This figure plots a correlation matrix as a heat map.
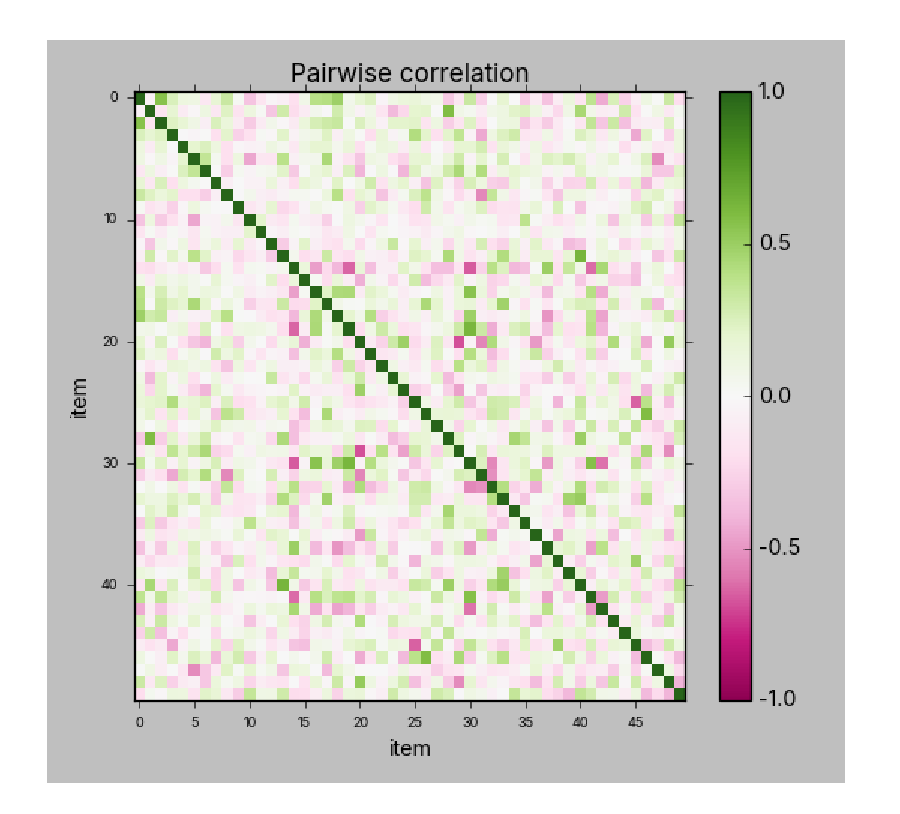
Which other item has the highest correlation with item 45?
38
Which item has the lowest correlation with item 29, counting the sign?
20
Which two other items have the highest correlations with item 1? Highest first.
28, 40
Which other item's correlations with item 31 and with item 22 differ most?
3
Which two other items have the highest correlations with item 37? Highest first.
14, 42
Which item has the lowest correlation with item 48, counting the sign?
29
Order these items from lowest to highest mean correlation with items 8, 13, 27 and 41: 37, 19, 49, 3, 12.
37, 12, 19, 3, 49
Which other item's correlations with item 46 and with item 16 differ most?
30
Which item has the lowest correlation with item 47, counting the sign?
5
